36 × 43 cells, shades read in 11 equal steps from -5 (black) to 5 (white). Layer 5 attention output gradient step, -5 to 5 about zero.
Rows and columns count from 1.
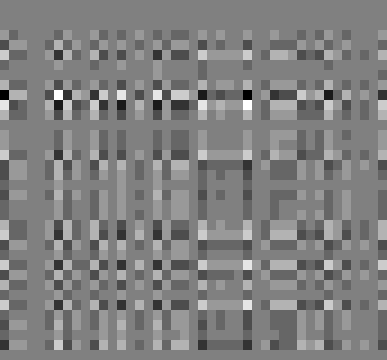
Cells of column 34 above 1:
2
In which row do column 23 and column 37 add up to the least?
10
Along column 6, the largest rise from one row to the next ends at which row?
11
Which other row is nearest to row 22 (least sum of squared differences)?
21
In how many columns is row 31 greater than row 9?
14
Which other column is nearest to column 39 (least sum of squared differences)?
36
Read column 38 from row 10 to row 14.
-1 1 0 0 0
